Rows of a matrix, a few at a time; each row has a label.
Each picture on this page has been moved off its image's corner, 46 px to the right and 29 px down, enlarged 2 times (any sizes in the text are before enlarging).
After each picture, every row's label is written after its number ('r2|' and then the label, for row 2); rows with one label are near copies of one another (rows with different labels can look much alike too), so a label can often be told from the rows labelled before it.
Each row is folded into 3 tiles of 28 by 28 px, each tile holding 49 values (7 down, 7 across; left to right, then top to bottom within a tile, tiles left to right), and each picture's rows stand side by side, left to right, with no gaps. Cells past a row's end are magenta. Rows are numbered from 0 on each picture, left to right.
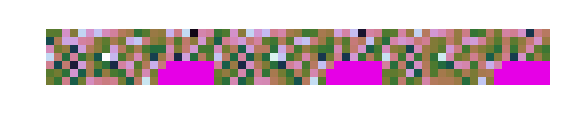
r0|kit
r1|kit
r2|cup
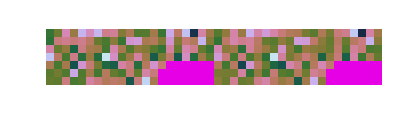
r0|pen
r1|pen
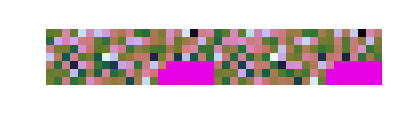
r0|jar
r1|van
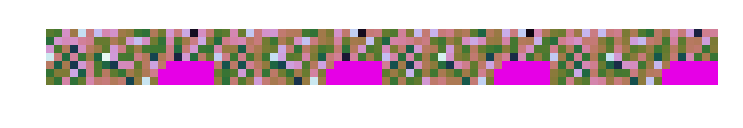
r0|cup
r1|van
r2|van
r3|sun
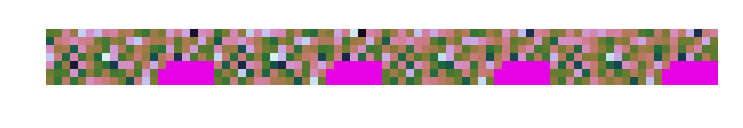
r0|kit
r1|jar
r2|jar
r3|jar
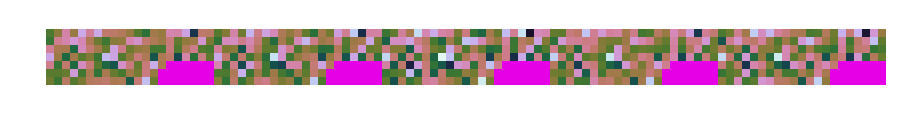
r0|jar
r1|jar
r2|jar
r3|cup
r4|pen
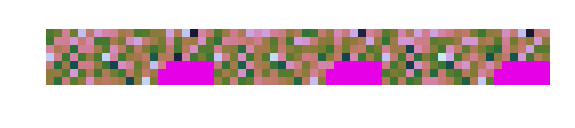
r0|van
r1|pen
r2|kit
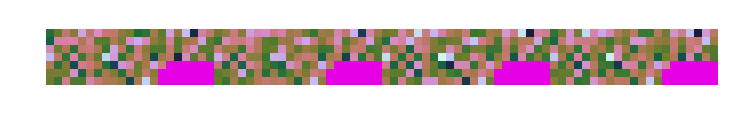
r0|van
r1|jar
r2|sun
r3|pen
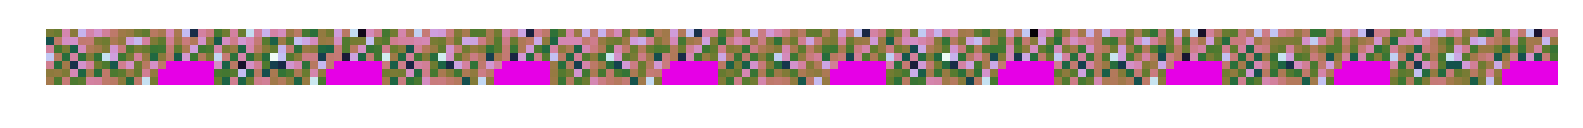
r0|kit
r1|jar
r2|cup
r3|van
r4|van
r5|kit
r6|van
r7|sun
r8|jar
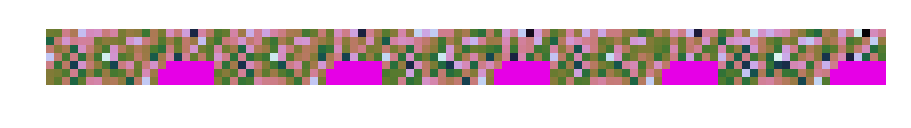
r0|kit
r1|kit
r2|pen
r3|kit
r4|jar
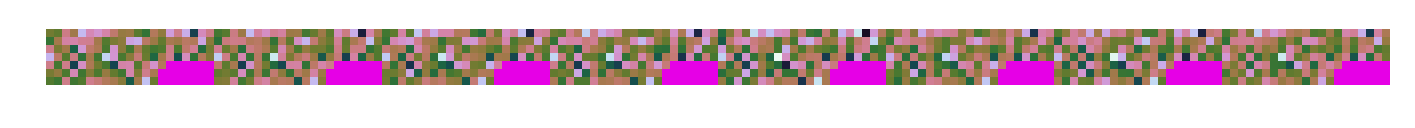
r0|kit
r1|pen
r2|jar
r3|cup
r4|pen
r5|jar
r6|sun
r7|pen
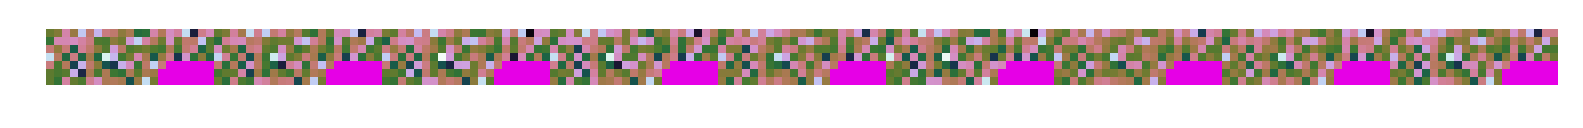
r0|sun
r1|sun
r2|sun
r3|cup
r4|cup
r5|pen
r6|sun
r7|pen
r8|kit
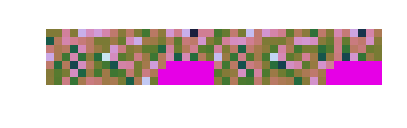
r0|kit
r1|cup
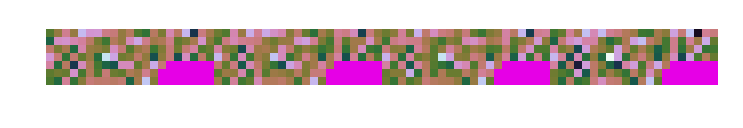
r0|jar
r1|cup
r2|jar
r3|kit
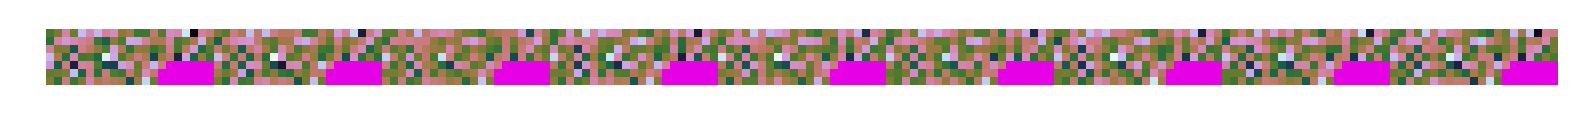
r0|jar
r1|sun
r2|cup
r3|cup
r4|cup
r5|pen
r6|kit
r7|jar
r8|van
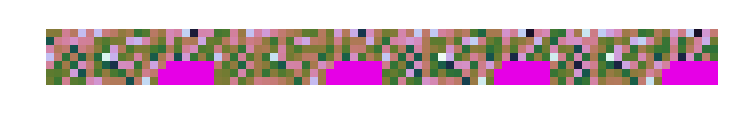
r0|sun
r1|pen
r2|sun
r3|cup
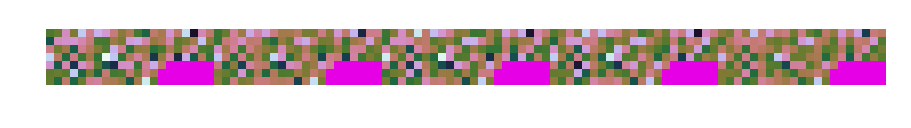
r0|jar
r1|van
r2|cup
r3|kit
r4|sun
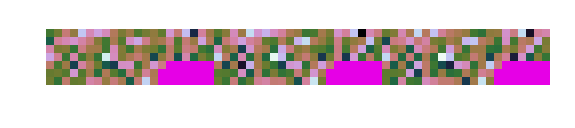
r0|pen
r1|kit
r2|sun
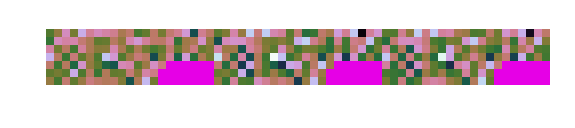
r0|jar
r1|sun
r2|kit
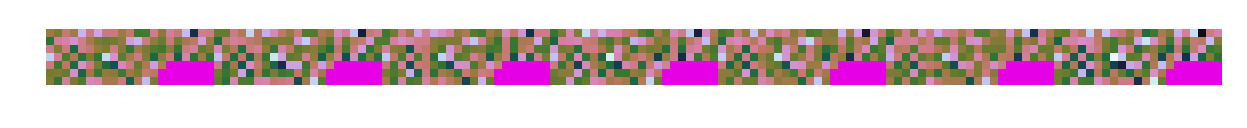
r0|sun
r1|sun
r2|cup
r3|pen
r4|van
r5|van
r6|sun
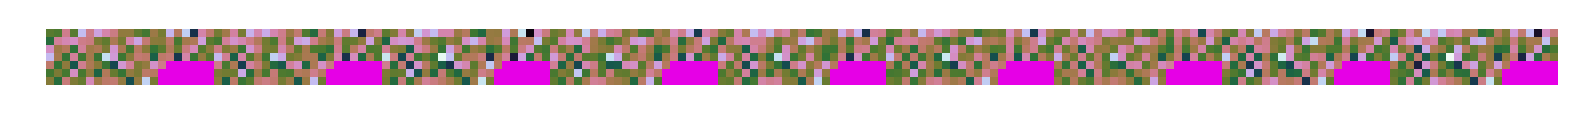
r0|van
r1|jar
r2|jar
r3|jar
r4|kit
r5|pen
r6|cup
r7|sun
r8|kit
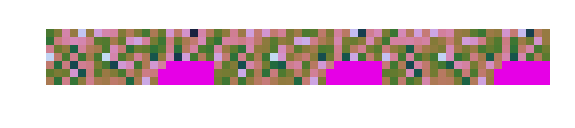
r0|cup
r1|jar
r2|cup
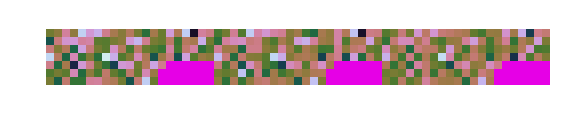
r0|kit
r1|jar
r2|van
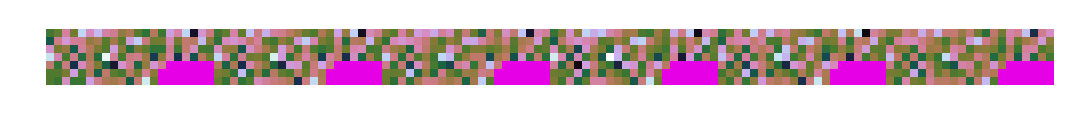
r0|pen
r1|van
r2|jar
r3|kit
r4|van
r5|sun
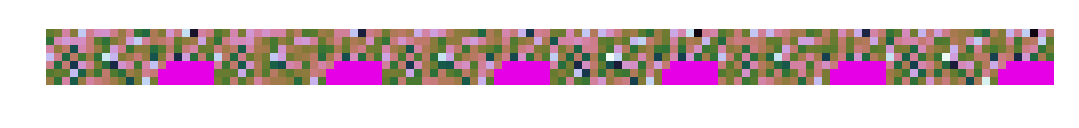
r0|jar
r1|jar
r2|jar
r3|sun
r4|pen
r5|van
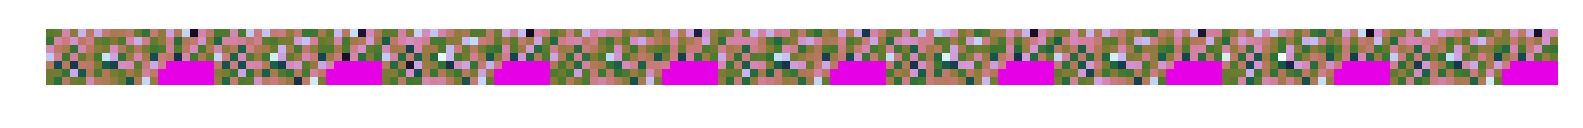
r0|van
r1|van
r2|kit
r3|pen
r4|jar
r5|cup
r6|sun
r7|pen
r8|kit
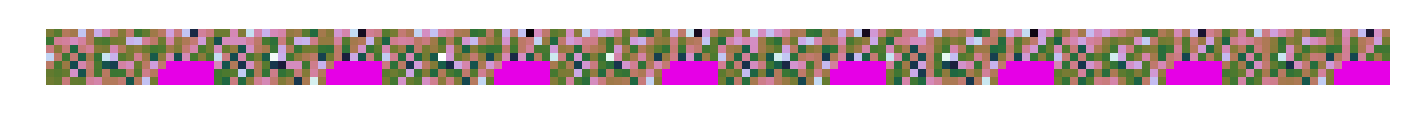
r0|sun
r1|jar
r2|pen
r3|pen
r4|jar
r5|sun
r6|kit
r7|pen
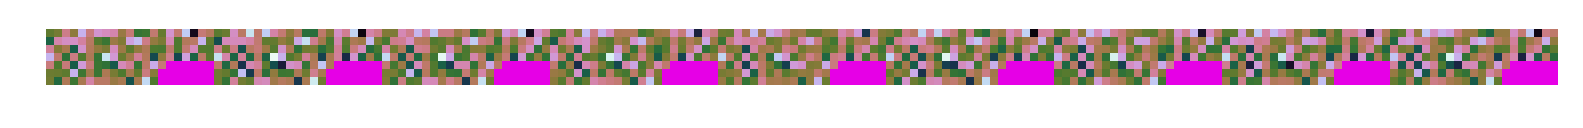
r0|jar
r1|sun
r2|sun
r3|kit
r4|cup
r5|sun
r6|kit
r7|cup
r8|jar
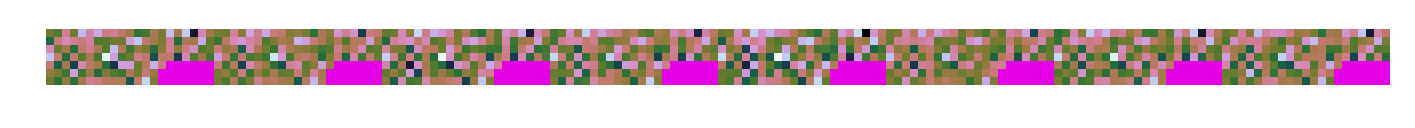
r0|van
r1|kit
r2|cup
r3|cup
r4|kit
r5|cup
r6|pen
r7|jar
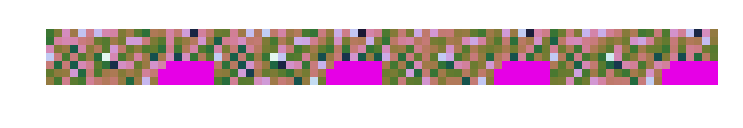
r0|cup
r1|sun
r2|van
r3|pen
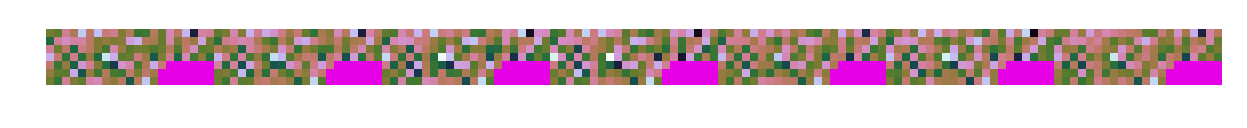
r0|sun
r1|jar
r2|sun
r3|cup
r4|van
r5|van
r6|van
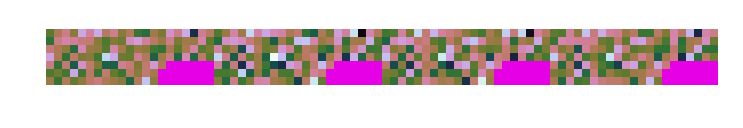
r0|jar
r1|jar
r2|van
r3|cup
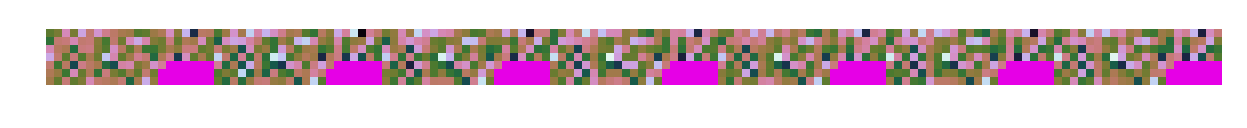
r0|van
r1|jar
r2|kit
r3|cup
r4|sun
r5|cup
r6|cup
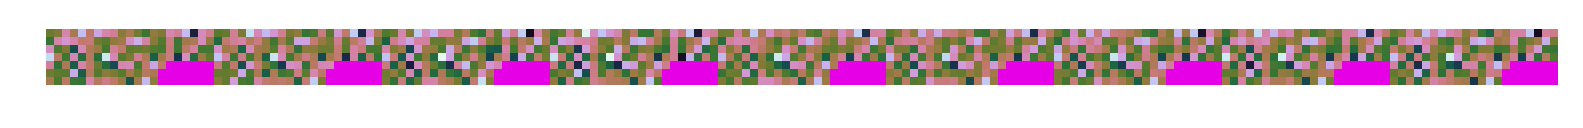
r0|cup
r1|pen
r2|kit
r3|cup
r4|sun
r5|van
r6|van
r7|cup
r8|jar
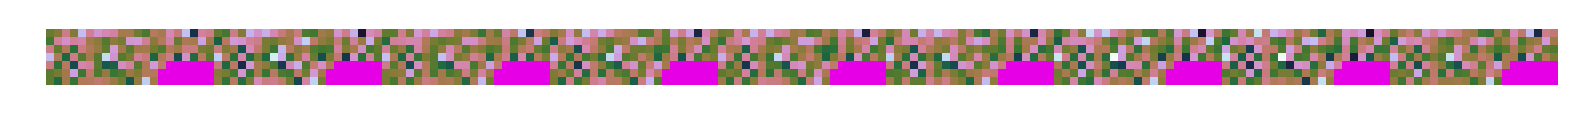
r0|jar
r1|kit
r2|jar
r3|kit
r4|kit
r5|cup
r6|pen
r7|cup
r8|jar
